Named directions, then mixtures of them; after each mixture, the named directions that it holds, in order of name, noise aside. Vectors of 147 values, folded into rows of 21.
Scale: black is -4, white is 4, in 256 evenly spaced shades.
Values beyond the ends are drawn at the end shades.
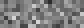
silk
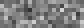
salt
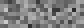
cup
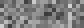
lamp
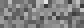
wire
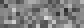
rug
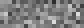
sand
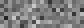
lamp, salt, silk.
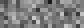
rug, sand, silk.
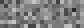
rug, sand.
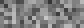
rug, silk.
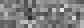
cup, salt.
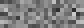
cup, salt, sand.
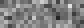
lamp, rug, wire.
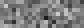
rug.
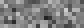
rug.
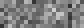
lamp.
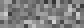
sand.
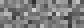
lamp, rug, wire.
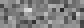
salt.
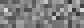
cup, salt, wire.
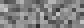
cup, rug, salt.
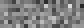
cup, sand, silk.
